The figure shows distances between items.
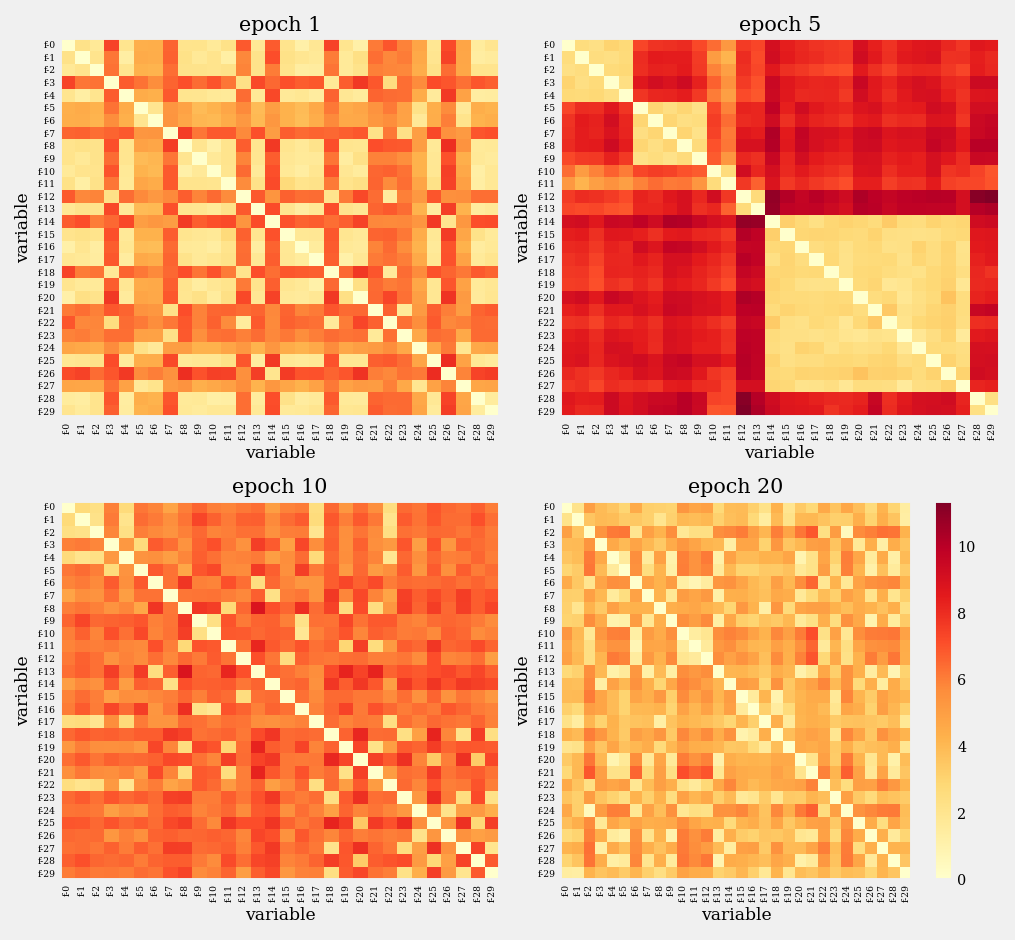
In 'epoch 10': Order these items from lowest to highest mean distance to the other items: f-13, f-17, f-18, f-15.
f-17, f-15, f-18, f-13
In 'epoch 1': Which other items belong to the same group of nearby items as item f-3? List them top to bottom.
f-12, f-18, f-22
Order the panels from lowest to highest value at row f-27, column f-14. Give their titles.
epoch 20, epoch 5, epoch 1, epoch 10
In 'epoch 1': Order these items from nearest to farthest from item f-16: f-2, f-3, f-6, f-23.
f-2, f-6, f-23, f-3
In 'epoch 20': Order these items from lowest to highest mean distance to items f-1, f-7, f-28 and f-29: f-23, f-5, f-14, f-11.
f-5, f-23, f-14, f-11
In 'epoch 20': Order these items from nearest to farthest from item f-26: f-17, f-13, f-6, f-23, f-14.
f-13, f-23, f-17, f-14, f-6
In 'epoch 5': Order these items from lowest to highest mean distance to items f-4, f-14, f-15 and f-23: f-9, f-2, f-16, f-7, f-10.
f-16, f-2, f-10, f-9, f-7
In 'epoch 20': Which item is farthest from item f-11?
f-21
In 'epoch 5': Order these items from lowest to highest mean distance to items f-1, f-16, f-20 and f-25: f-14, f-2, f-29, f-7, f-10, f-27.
f-27, f-14, f-2, f-10, f-29, f-7
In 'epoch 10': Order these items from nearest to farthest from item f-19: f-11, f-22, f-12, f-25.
f-11, f-22, f-12, f-25
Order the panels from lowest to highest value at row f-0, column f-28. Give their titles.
epoch 1, epoch 20, epoch 10, epoch 5
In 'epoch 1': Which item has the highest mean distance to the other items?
f-26
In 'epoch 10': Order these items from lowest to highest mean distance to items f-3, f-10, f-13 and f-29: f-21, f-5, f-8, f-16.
f-16, f-5, f-21, f-8
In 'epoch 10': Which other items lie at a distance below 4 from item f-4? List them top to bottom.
f-0, f-1, f-2, f-17, f-22
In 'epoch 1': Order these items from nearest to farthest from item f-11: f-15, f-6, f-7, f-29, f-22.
f-29, f-15, f-6, f-22, f-7
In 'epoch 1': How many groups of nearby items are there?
5
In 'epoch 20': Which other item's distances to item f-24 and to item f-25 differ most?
f-2
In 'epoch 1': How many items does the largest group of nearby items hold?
17
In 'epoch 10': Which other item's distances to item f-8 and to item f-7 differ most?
f-14
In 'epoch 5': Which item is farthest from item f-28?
f-12
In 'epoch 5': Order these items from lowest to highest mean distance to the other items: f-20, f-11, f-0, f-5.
f-20, f-11, f-0, f-5
